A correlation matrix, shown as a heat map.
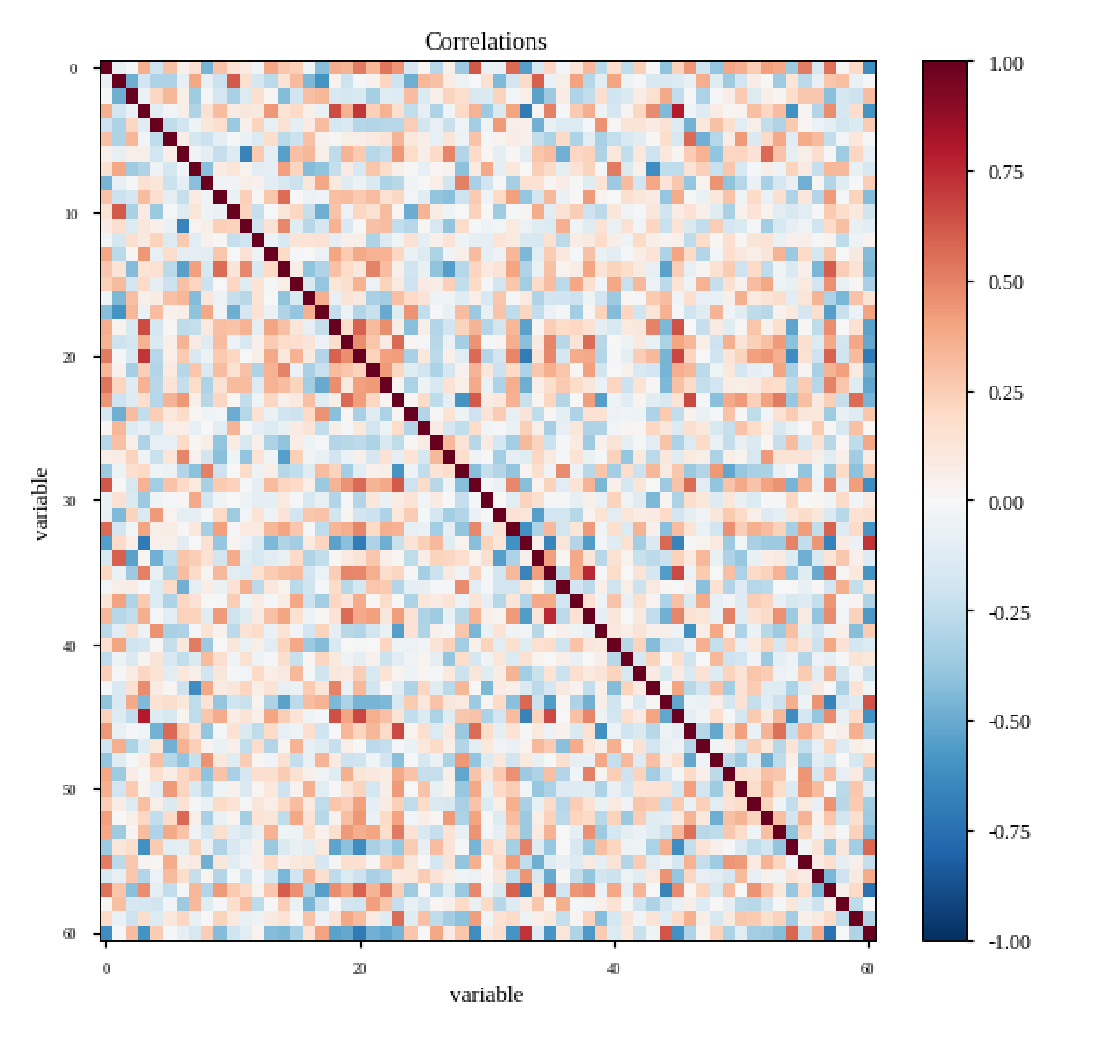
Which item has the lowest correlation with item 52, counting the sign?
48
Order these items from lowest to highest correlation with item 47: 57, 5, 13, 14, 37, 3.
5, 13, 3, 14, 57, 37
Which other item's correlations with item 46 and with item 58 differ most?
23
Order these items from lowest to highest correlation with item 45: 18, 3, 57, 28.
28, 57, 18, 3
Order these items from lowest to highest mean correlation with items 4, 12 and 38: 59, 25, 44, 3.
25, 44, 59, 3
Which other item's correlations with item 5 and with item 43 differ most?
46
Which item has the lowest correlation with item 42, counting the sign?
33
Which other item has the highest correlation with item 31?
4
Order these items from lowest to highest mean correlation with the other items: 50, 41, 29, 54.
54, 41, 50, 29
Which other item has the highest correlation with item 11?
14
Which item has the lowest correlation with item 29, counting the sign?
60
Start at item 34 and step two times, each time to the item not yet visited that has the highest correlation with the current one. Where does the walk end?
10
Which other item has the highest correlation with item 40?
7
